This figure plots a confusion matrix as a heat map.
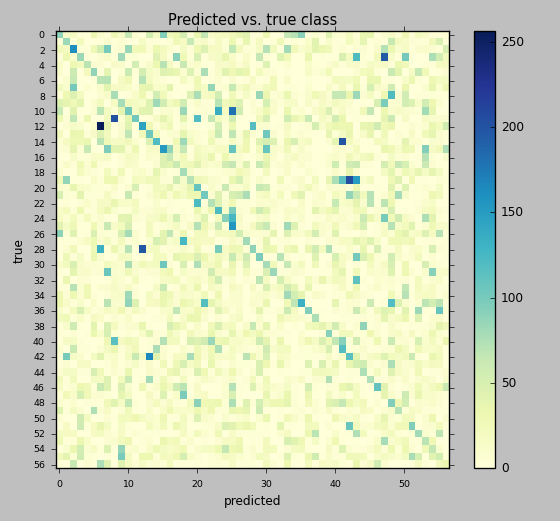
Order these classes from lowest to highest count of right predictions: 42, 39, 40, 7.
7, 40, 39, 42
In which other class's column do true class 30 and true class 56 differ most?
15
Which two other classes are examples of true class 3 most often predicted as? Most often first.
47, 43
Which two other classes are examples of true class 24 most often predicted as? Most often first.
25, 47
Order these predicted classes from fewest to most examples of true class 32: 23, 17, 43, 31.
31, 17, 23, 43
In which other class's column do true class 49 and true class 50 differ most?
5
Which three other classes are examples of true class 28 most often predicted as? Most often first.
12, 6, 23
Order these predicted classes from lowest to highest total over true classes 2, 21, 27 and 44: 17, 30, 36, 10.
36, 17, 30, 10
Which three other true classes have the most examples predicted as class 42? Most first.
19, 51, 21
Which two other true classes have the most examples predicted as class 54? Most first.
31, 3
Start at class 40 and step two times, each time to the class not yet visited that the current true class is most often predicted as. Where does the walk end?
48
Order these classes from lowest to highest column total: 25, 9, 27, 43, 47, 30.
27, 9, 47, 43, 30, 25
